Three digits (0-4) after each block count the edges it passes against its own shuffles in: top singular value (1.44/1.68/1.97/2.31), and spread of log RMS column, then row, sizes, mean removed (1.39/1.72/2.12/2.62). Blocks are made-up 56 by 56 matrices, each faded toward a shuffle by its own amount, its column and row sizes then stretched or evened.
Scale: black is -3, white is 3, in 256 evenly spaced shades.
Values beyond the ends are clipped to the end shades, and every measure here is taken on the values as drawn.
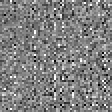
2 3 1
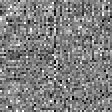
3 1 0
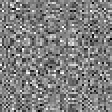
4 0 1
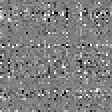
1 3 4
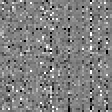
1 4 1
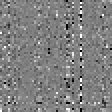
3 4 1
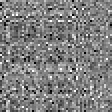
4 2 1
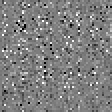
0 3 1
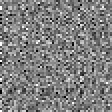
3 3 1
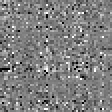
1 3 4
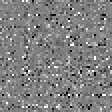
1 2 3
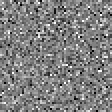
0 0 0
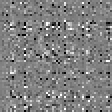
3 4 4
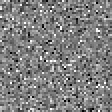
0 0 1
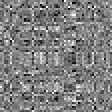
4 3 2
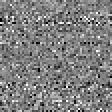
1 0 4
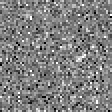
1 0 1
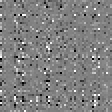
3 4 2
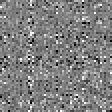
0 4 3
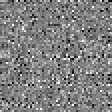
3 1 2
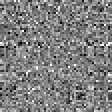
3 0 2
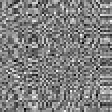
4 1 1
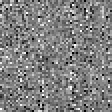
0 4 0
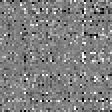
2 3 4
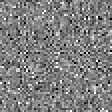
3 0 1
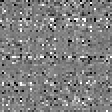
0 2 4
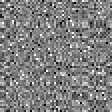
4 0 0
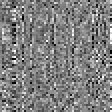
4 4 0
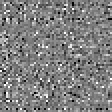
1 2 3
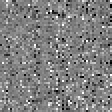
0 3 2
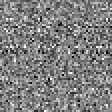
2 0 2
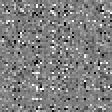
0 3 4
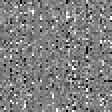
0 4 0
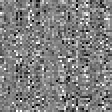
3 4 0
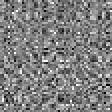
4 1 2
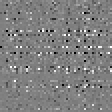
2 2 4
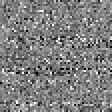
0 0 3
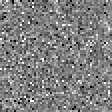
0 1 0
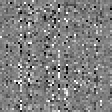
1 4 1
